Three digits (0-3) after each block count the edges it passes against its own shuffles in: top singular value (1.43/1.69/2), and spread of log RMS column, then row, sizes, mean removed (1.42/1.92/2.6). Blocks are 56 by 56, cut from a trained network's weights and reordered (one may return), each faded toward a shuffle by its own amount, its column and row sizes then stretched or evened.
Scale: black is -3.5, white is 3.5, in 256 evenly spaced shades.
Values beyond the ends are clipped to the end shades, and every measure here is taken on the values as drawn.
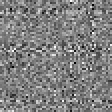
3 1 2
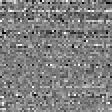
1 0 3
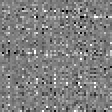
0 3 2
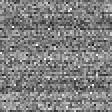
2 0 0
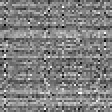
3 2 0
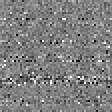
0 0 3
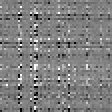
3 3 2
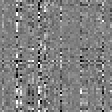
3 3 1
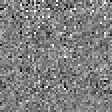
0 2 2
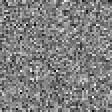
1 0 0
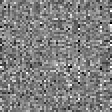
2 2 1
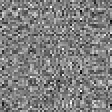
3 1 1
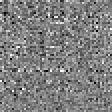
1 0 2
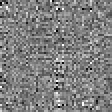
2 2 0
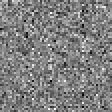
1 1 0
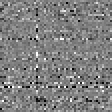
2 1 3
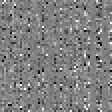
0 3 1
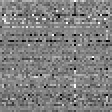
2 0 3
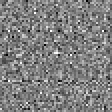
2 0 1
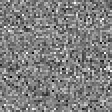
0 1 1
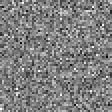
1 0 0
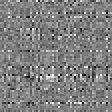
3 2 3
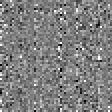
0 3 1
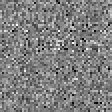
1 0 1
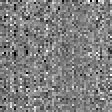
1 2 1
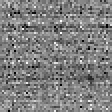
2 2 1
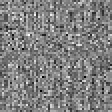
2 0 1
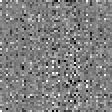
0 3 2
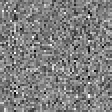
1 1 0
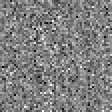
0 1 0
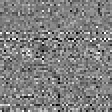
3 0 3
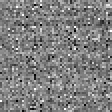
0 2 0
